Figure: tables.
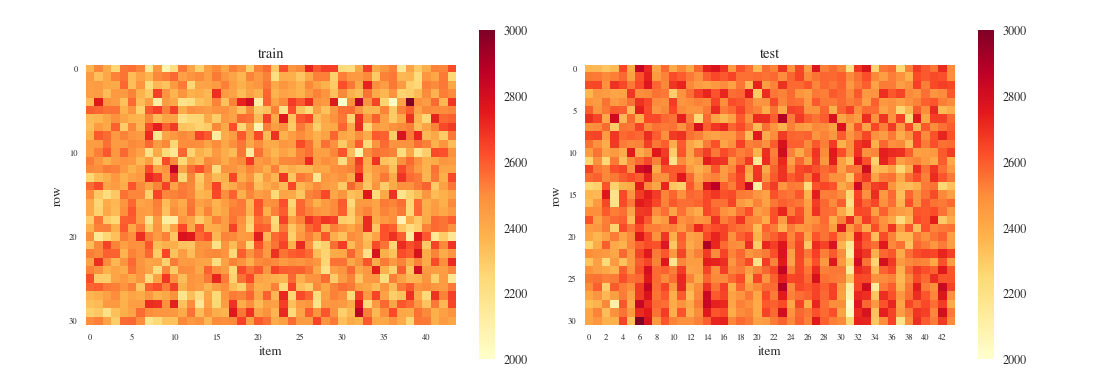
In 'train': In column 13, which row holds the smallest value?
28
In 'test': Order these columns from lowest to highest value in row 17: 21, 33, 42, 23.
21, 42, 33, 23
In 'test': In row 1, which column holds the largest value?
7
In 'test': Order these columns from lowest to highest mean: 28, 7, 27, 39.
28, 39, 27, 7
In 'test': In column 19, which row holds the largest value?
14
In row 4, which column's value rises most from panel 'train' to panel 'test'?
30
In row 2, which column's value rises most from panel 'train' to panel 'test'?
7
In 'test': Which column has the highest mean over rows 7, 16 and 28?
6
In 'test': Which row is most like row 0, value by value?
30
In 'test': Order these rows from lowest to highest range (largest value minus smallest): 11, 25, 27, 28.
25, 11, 27, 28
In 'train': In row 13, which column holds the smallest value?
27
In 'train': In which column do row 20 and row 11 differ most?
11
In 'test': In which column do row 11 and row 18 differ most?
10
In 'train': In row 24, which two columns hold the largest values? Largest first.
39, 34
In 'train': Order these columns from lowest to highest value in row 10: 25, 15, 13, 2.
13, 15, 25, 2
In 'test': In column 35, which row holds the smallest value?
12
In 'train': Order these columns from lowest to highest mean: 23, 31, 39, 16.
31, 16, 39, 23
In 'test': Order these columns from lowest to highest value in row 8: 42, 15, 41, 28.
15, 28, 41, 42
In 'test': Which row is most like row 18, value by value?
5
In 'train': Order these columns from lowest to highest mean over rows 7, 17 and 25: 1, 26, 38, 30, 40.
1, 38, 40, 26, 30
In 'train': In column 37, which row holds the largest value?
8
